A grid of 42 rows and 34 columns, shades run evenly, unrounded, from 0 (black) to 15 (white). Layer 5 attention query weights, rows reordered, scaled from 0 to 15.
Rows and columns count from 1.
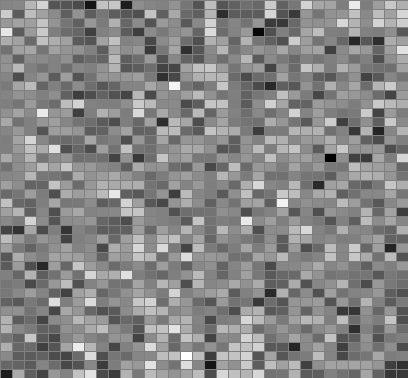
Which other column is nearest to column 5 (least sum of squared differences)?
29
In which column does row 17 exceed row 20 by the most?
5
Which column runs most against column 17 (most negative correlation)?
33
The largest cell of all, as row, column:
40, 16
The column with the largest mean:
21
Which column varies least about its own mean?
20
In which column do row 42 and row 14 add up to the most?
19
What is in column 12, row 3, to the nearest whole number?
8
